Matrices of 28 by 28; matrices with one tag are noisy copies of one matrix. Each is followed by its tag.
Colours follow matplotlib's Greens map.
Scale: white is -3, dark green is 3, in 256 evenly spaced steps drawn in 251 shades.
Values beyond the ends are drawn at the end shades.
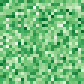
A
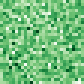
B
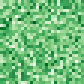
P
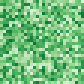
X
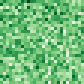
A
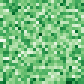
P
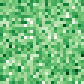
A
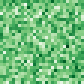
A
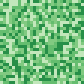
B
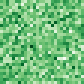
B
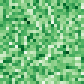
X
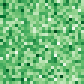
X
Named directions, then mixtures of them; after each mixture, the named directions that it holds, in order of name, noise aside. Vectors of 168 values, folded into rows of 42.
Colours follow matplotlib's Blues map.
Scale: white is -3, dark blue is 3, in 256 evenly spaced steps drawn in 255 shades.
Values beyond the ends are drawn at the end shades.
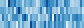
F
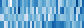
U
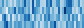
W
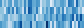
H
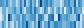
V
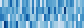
U, V, W.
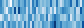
U, W.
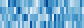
F.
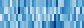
F, U, W.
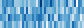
H, U, V.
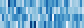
F.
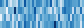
U, V, W.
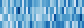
F, H, U.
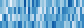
H, U, W.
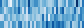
H, U.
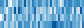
U, V, W.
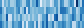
H, U, V.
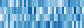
H, U, V.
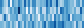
F, U, W.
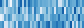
H, U, V.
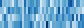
H, W.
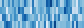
F, H, W.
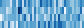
F, U, V.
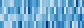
H, U.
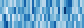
W.
